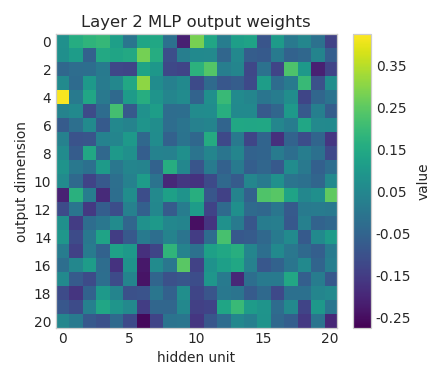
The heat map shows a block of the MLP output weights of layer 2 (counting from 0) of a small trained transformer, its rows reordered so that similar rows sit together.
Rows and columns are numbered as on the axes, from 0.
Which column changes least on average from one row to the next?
7
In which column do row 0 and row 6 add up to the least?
9
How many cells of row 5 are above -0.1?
20
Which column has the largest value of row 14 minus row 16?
6
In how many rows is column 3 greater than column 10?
13
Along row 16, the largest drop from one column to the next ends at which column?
10
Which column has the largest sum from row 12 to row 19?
12
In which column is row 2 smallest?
19
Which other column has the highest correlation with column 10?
1
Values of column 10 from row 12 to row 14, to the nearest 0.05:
0.1 -0.25 -0.15
